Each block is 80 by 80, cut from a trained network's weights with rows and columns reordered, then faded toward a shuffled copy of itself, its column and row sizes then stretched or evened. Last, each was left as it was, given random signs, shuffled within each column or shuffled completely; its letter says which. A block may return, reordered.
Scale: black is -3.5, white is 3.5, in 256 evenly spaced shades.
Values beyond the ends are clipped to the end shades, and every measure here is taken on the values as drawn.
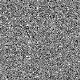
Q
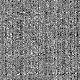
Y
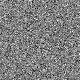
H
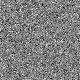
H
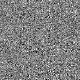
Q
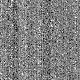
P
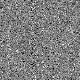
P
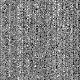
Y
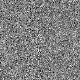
P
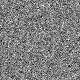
H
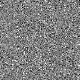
Q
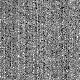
P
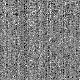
Y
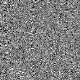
Q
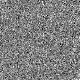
P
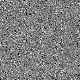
P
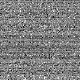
Y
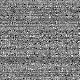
Y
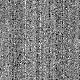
P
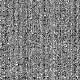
Y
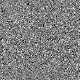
Q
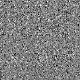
Q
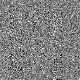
Q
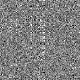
Y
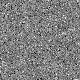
H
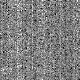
Y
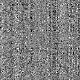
Y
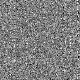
P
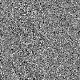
P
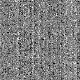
Y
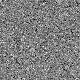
H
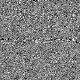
Q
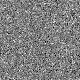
H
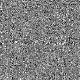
Q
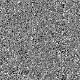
Q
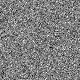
H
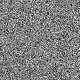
H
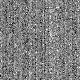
P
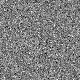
H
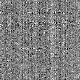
Y
